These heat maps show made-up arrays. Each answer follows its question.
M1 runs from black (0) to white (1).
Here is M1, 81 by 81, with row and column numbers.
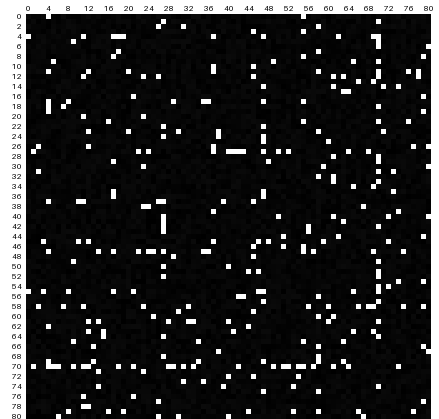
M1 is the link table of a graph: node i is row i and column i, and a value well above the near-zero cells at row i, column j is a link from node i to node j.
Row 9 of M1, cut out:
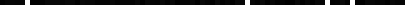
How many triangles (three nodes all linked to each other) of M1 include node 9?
2
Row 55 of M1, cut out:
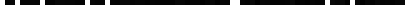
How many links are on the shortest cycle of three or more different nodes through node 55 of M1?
3
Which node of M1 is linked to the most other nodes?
node 70
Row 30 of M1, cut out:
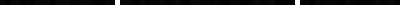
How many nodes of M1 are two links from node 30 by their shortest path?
10
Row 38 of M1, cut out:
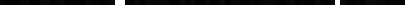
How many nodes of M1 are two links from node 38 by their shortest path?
8
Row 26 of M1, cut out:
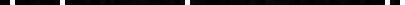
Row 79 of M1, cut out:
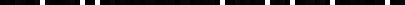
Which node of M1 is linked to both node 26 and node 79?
node 77
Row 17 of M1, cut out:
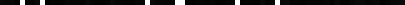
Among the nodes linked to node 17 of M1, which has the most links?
node 47
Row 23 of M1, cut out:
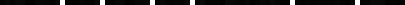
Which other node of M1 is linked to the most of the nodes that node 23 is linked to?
node 11
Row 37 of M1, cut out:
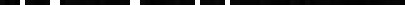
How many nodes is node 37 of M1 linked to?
7
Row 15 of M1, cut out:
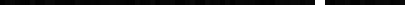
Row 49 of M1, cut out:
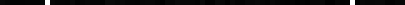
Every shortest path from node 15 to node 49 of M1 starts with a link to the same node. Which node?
node 64
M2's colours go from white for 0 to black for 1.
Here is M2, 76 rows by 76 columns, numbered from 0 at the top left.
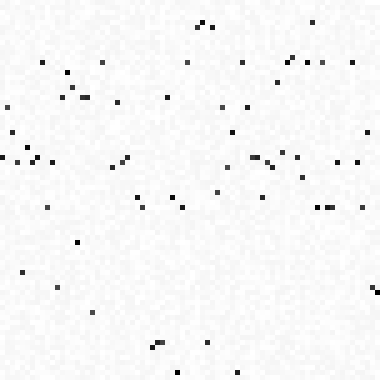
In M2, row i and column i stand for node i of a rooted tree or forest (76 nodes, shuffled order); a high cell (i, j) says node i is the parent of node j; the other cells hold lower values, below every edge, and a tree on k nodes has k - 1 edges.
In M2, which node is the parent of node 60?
35
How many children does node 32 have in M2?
7
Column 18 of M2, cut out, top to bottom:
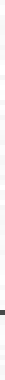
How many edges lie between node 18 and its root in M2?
5
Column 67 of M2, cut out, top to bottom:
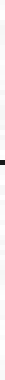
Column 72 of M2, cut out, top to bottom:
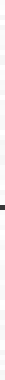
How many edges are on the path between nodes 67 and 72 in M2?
4
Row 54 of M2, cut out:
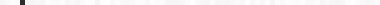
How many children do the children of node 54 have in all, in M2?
2
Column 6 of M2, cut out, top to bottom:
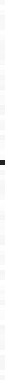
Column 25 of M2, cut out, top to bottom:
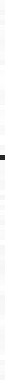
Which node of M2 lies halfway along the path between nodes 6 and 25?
68
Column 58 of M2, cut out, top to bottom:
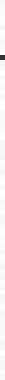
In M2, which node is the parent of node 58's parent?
57
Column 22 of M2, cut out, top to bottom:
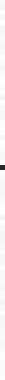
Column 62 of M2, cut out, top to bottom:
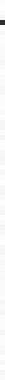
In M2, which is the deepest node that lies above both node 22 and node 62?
33
